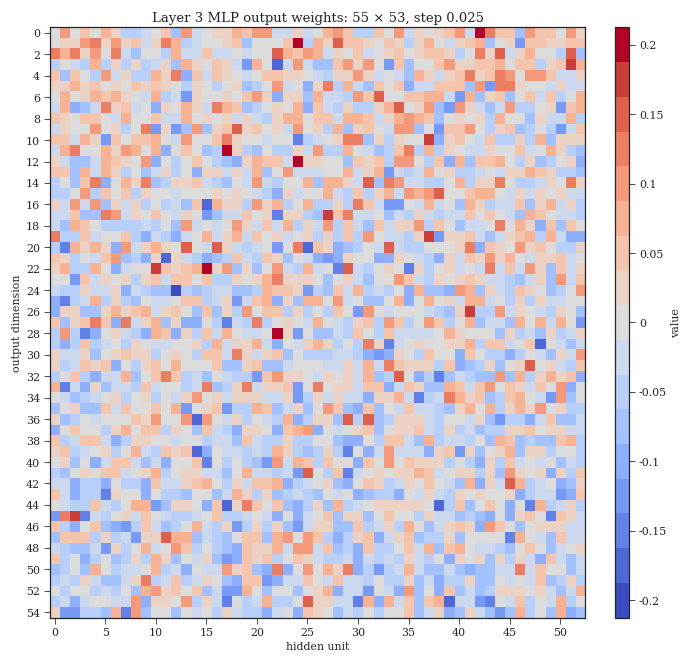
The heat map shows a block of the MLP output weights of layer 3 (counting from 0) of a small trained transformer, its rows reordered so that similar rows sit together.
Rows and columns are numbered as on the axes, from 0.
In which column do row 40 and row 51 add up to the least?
21
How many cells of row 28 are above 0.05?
5
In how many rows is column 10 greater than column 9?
32
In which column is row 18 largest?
44
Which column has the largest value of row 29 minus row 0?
31
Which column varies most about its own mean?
22
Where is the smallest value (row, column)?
24, 12
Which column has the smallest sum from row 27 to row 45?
17
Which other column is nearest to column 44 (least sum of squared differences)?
51
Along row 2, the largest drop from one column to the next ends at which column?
52
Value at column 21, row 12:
0.05
